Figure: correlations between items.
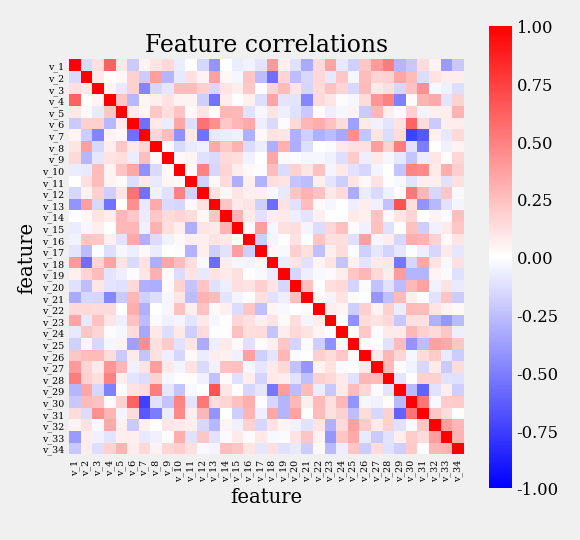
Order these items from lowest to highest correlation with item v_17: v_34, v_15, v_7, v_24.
v_34, v_7, v_24, v_15
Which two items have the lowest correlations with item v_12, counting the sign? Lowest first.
v_7, v_25
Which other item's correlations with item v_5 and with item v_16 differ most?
v_26
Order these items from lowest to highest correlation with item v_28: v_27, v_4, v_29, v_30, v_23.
v_29, v_30, v_23, v_27, v_4
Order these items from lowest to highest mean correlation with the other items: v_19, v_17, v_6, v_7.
v_7, v_17, v_19, v_6
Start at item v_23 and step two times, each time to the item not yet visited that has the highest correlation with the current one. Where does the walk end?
v_4
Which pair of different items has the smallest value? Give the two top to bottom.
v_7, v_30
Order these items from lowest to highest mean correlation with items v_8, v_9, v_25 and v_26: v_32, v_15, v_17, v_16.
v_17, v_16, v_15, v_32
